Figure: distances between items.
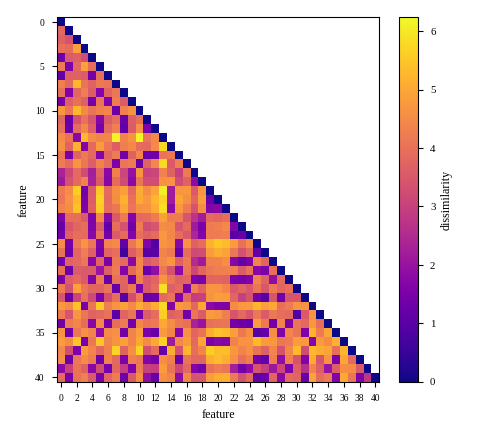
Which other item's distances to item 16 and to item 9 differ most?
10
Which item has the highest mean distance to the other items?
13
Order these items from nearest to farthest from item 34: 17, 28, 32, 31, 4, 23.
23, 4, 17, 31, 28, 32
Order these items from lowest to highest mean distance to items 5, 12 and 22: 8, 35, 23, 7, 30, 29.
8, 35, 23, 29, 30, 7
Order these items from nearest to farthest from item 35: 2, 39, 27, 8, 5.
8, 5, 39, 2, 27
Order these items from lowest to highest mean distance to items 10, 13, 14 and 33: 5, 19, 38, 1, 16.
16, 1, 38, 5, 19
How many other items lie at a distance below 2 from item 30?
4
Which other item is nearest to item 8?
26
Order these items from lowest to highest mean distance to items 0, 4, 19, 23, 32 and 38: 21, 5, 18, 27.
27, 18, 21, 5
